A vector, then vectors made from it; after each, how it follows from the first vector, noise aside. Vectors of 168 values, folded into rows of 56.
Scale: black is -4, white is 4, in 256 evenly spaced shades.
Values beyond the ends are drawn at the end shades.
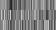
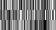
reversed, scaled up.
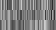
reversed, negated.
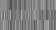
shrunk.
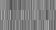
shrunk.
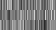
reversed.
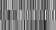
reversed.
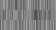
wrapped around, shrunk.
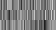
reversed.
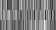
reversed, negated.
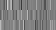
reversed, partly zeroed.
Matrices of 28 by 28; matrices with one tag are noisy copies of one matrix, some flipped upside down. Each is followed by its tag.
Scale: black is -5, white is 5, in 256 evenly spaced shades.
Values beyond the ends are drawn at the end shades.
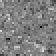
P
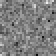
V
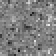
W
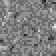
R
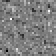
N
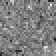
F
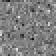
N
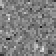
P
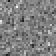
N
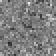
W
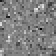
P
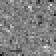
F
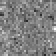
R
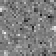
R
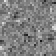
R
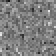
N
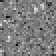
P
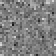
V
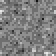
V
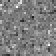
N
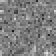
V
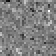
N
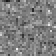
N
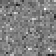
F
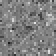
W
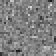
F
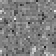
V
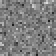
V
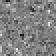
N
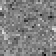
R
